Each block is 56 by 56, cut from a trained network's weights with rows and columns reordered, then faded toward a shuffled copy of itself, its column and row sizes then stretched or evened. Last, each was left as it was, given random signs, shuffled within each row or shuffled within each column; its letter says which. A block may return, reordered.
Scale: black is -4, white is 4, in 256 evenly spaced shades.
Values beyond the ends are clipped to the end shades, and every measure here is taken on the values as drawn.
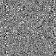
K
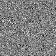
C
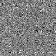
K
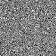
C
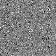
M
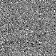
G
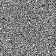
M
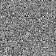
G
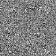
G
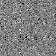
K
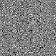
K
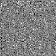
K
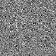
G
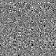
K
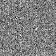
M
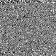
C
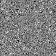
C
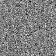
M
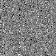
M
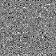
K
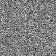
M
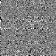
K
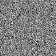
M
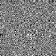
K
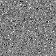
C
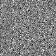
M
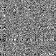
K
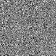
G
